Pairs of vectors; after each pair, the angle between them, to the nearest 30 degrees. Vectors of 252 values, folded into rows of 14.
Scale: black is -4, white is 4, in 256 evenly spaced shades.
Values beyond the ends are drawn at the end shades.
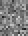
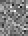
120 degrees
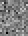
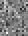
150 degrees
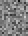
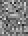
120 degrees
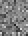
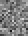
90 degrees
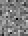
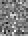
120 degrees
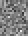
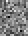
150 degrees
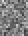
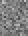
60 degrees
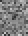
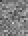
60 degrees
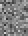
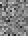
120 degrees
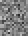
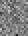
90 degrees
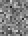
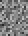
120 degrees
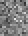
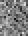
150 degrees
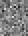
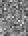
30 degrees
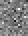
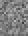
120 degrees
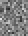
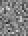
150 degrees
